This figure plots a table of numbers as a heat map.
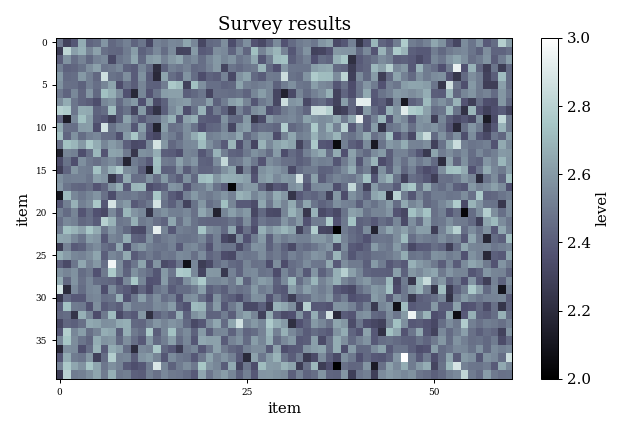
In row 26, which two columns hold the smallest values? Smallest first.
17, 19
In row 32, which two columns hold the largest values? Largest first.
47, 36
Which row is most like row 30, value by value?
24
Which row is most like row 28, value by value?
11
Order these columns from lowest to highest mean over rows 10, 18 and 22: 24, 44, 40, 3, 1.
44, 40, 24, 3, 1
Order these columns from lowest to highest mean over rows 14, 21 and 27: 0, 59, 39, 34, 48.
0, 48, 34, 59, 39
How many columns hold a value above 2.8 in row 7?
3
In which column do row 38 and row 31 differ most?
37
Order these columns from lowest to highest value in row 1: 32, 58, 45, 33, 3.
58, 32, 33, 3, 45
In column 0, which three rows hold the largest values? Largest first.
29, 8, 11
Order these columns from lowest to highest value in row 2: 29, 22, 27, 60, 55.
27, 55, 22, 60, 29
